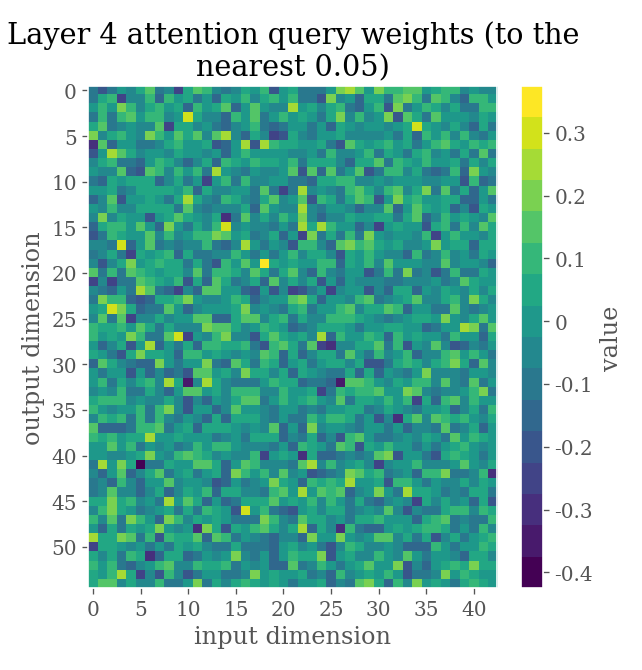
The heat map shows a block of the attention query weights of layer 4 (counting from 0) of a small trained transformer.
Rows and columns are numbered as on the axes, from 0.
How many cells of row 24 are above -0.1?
33
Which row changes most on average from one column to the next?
9
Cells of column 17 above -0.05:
29
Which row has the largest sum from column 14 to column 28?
19
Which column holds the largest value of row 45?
8
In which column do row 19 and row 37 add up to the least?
1
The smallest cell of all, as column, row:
5, 41
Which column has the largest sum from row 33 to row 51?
23
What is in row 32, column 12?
0.25
